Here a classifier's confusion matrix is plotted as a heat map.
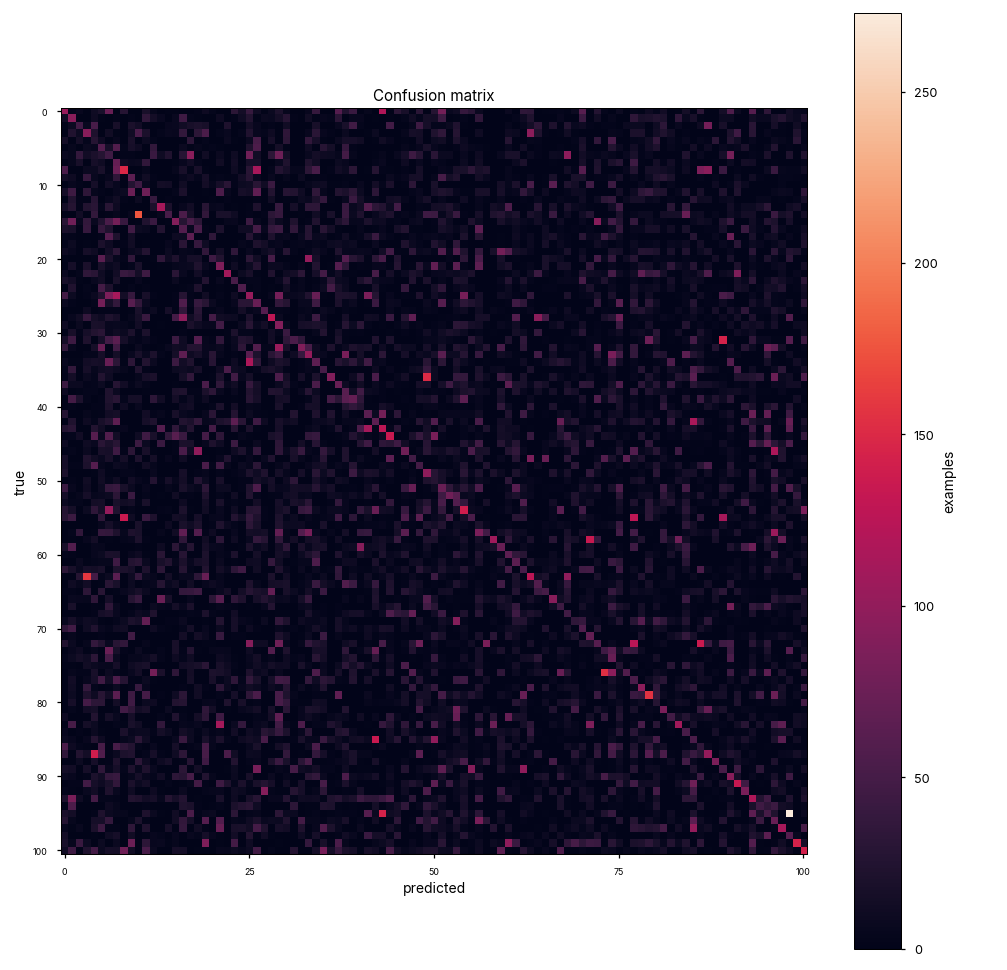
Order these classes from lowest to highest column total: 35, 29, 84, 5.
35, 84, 5, 29
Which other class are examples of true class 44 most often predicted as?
50
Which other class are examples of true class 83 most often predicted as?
21
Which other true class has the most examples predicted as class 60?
99
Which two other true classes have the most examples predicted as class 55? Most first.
89, 46
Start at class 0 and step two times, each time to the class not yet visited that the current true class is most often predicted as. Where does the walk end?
41
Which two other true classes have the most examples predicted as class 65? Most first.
47, 28
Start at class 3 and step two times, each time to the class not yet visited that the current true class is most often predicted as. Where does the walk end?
68
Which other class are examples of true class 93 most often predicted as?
1
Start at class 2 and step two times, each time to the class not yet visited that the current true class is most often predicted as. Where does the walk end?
4
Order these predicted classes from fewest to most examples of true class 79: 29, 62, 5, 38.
38, 5, 29, 62
